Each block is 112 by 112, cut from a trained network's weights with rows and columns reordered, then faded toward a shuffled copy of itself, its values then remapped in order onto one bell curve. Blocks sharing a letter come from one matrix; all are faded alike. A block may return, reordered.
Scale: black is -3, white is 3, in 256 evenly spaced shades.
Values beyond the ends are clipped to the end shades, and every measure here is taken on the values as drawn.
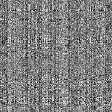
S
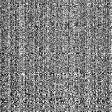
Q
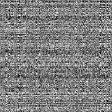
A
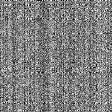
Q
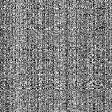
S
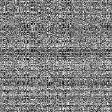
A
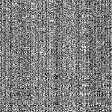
S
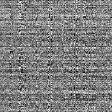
A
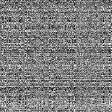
A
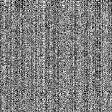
Q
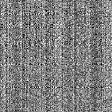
Q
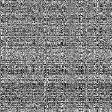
A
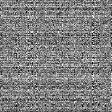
A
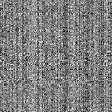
S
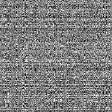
A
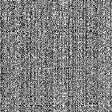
Q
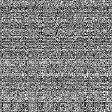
A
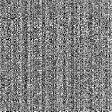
Q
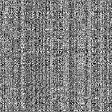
S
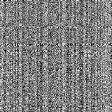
S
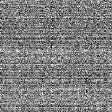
A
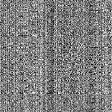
Q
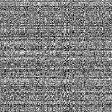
A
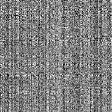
S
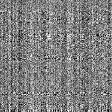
Q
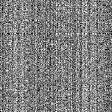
Q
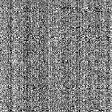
Q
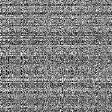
A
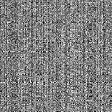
Q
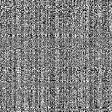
S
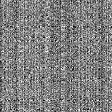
Q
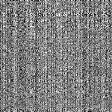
S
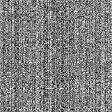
Q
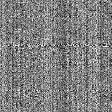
Q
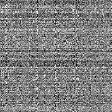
A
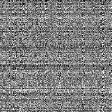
A
